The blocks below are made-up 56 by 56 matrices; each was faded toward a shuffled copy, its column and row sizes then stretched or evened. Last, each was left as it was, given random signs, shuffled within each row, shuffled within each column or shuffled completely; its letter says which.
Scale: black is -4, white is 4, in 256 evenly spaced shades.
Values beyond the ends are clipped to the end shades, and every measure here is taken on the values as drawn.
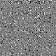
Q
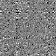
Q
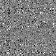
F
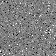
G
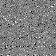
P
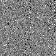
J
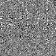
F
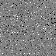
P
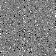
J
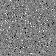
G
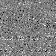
P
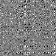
Q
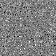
P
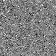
G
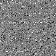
P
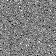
G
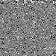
F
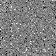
J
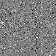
F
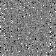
J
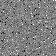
G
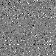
P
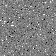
G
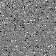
P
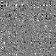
F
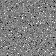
G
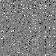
Q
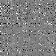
Q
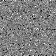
P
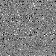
P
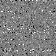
P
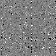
F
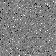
G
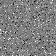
G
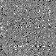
F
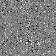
F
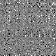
Q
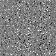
J
